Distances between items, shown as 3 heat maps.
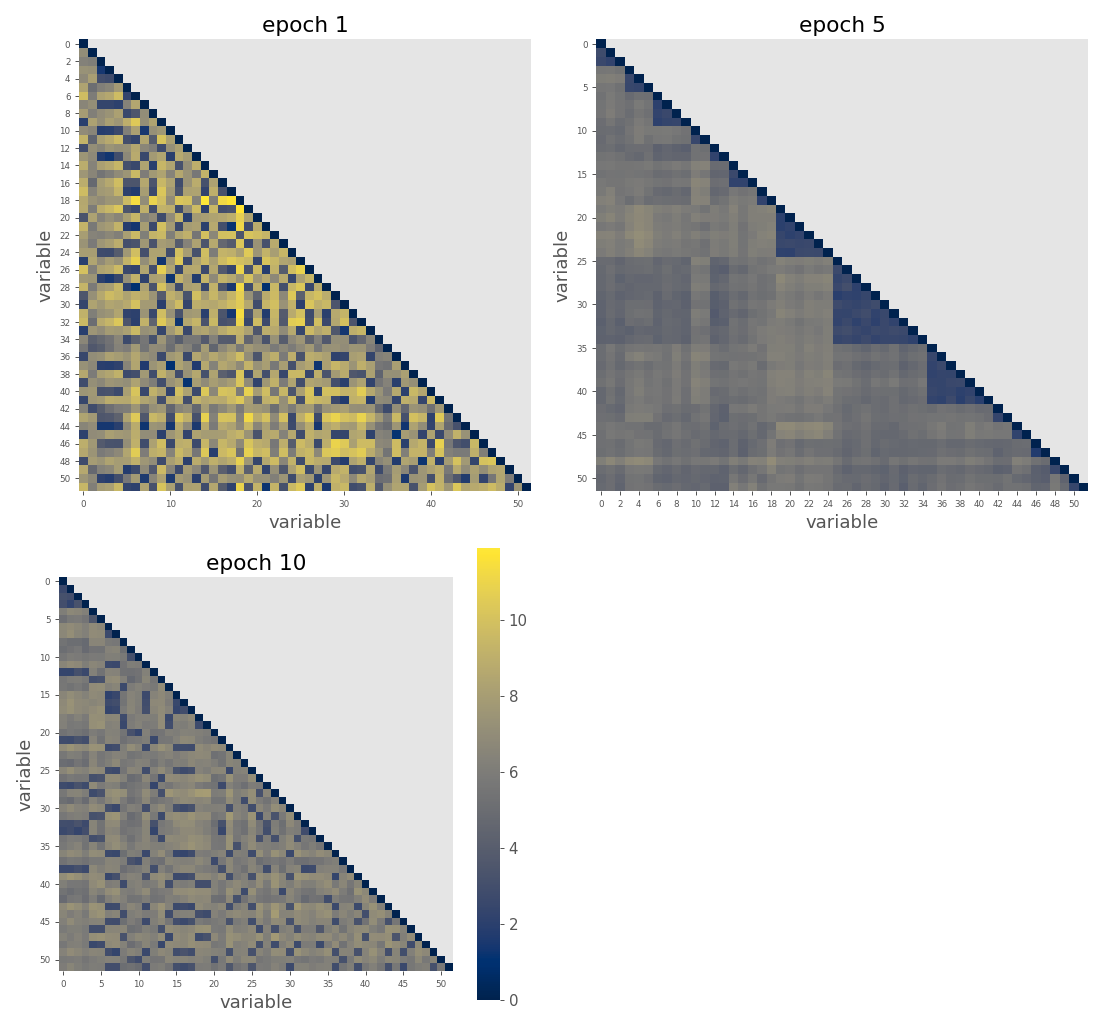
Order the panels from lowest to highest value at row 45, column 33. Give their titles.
epoch 1, epoch 5, epoch 10
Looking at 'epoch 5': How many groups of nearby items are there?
15
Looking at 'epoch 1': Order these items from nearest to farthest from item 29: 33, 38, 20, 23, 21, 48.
48, 33, 20, 23, 38, 21
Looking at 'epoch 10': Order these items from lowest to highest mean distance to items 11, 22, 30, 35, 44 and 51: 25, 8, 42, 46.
25, 8, 42, 46
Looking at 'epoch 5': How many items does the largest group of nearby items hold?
10
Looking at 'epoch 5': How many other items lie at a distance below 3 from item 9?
3
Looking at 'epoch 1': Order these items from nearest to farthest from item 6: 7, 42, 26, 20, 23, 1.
26, 23, 1, 42, 7, 20
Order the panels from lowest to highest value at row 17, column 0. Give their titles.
epoch 5, epoch 10, epoch 1
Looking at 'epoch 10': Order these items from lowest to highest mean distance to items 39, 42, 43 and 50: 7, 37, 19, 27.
7, 37, 27, 19
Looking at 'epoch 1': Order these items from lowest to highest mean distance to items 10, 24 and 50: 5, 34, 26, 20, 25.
34, 5, 20, 25, 26
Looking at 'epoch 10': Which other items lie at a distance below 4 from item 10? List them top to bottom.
9, 20, 37, 50
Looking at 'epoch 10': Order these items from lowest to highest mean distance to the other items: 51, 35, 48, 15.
51, 15, 48, 35
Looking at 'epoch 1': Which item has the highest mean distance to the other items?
18
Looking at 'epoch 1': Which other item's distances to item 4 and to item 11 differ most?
32
